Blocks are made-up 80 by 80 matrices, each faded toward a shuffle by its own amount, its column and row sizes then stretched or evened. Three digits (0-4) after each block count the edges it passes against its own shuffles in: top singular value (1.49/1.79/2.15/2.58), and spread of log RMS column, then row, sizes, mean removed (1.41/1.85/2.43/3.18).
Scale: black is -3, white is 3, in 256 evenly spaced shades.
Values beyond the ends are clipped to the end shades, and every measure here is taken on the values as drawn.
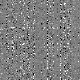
1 4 1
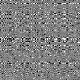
4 1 4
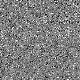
0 0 2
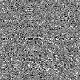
2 0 2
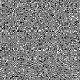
3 0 1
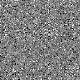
1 2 2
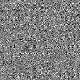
2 1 2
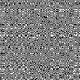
4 0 3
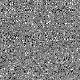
1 1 2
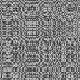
4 0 0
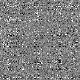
2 2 3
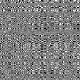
4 2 4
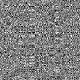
3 1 2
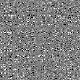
2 2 3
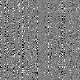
2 4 2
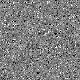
1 1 1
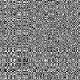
4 3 3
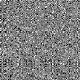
3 2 1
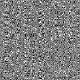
3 3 1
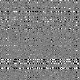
4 2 4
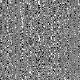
1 4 0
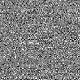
3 0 2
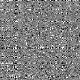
3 2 3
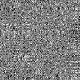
3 1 1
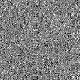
2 0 0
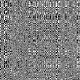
4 4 2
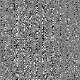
0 4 0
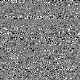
1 0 4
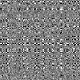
4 3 4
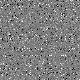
0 1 2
